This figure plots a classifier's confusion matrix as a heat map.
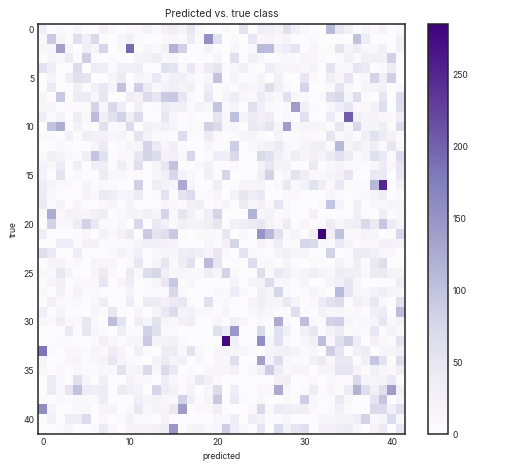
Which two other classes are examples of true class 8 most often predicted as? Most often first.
29, 20
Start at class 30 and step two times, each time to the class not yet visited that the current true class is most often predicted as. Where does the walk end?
34
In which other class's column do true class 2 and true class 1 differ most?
10
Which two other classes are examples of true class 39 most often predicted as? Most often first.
0, 16
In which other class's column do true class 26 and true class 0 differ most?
33
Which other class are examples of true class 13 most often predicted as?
6
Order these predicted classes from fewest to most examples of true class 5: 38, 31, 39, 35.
31, 39, 35, 38
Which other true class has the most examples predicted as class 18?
36
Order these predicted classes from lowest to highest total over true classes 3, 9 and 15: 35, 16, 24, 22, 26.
16, 24, 26, 22, 35
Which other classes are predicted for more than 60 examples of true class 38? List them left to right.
16, 20, 30, 39
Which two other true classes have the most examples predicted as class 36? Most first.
37, 1
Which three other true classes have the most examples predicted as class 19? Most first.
1, 24, 10
